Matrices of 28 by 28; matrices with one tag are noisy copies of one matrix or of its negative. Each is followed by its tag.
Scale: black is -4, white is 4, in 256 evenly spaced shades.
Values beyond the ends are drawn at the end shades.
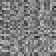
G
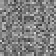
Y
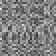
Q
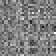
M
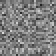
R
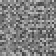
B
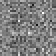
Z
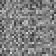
R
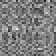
Q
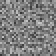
R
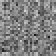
G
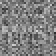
Q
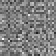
B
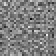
B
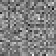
B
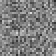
Z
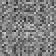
Y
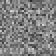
R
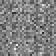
Y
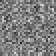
Y
